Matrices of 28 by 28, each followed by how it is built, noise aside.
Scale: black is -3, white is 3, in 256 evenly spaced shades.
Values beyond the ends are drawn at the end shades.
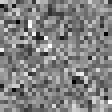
banded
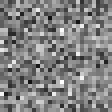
repeating rows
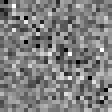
banded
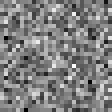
repeating rows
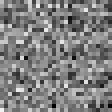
blocks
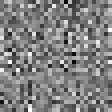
low rank
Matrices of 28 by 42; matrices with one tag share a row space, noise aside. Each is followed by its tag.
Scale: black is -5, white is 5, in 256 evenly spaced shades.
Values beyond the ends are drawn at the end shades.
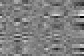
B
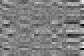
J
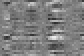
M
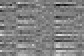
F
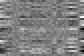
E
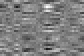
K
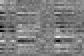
F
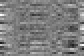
E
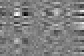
B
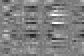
M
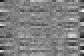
E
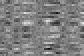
K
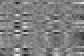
B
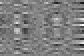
B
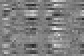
M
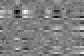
B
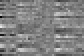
F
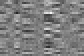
K
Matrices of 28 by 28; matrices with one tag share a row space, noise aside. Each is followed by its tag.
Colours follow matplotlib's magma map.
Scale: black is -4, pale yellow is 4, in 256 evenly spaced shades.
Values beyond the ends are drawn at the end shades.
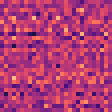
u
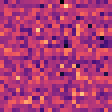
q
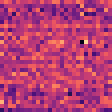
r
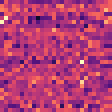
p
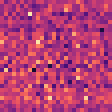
u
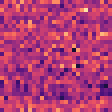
q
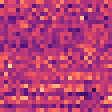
r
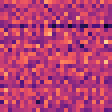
u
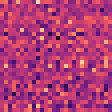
u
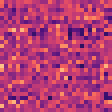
r
